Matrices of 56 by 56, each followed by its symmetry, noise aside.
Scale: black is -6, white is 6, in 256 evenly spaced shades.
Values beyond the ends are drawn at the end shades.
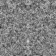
mirrored left to right.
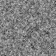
symmetric.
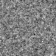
no symmetry.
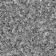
no symmetry.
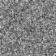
symmetric.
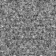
mirrored left to right.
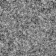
symmetric.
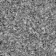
no symmetry.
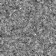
symmetric.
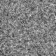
no symmetry.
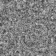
antisymmetric.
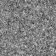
no symmetry.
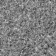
symmetric.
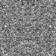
mirrored left to right.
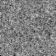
no symmetry.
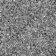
symmetric.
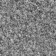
antisymmetric.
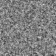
antisymmetric.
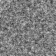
symmetric.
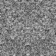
mirrored left to right.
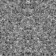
mirrored left to right.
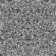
mirrored left to right.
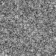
symmetric.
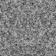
mirrored left to right.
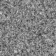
no symmetry.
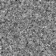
antisymmetric.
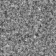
antisymmetric.
